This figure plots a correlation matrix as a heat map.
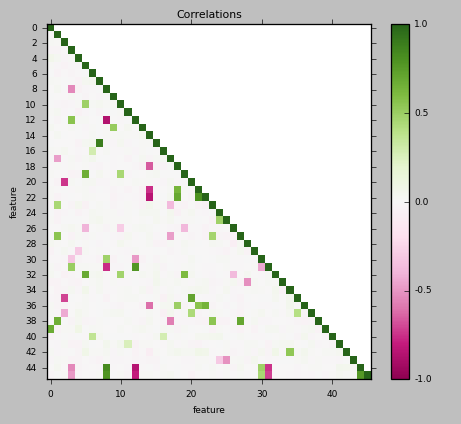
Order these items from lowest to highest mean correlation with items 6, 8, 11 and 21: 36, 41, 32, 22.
32, 41, 36, 22
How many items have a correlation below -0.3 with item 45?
3
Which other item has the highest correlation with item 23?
38
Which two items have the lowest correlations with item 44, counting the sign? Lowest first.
12, 31
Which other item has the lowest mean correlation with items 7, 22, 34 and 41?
14
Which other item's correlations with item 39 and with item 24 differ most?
0
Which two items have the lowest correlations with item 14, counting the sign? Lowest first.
22, 21
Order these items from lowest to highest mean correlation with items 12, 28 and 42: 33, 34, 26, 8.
8, 33, 26, 34
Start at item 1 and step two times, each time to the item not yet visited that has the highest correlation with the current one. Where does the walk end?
27
